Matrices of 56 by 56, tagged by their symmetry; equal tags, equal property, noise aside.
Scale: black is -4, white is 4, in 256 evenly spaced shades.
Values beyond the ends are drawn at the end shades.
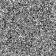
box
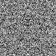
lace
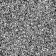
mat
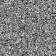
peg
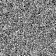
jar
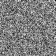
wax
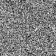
jar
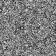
peg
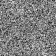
mat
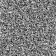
mat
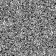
mat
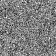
mat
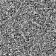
box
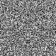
lace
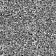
peg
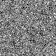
box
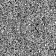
peg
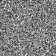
box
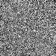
wax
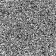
wax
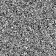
jar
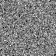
box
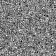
jar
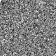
box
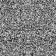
lace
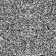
lace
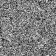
box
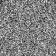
lace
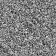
wax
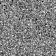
wax
